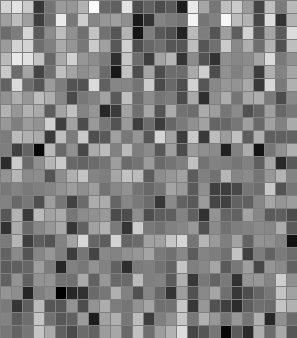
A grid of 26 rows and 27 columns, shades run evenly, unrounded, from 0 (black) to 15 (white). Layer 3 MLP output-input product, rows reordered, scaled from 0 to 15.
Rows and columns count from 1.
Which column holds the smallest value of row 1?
17
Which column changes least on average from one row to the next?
3
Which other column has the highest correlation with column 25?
9
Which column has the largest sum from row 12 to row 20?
2
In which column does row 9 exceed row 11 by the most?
19
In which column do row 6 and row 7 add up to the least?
24
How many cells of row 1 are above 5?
22
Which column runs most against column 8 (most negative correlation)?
5
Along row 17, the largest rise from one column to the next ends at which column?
4
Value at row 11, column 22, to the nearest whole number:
11
